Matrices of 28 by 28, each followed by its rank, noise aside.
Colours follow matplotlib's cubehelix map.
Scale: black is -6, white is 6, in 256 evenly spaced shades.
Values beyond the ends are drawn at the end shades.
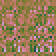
three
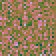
six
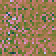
six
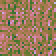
six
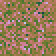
eight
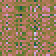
three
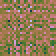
four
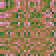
three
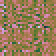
four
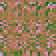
four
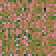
six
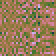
four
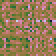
four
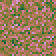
eight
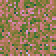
eight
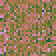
eight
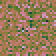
six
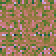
four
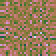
three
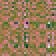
three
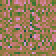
four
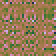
three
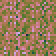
six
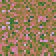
eight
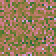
eight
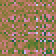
three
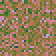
eight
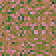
six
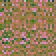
three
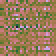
three
